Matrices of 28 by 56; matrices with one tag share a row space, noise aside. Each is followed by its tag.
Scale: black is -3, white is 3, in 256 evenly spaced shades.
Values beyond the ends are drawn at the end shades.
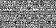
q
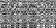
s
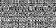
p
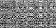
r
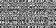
p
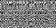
p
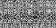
q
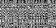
p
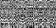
r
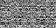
s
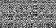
q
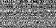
q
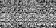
s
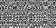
p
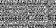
p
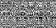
r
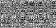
r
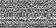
p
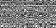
r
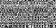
p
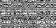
s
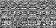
s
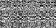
s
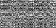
r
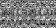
s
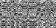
s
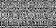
p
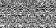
s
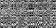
r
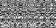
s
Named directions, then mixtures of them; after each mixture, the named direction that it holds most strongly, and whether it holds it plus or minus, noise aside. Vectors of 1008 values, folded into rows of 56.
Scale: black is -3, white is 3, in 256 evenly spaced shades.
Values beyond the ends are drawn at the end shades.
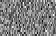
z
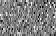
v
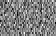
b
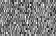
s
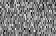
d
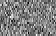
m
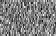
z, plus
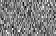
z, minus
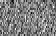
d, plus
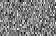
b, minus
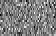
v, minus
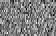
s, plus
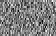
z, plus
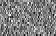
m, minus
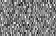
s, plus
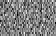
b, plus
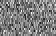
d, minus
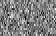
m, plus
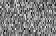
d, plus
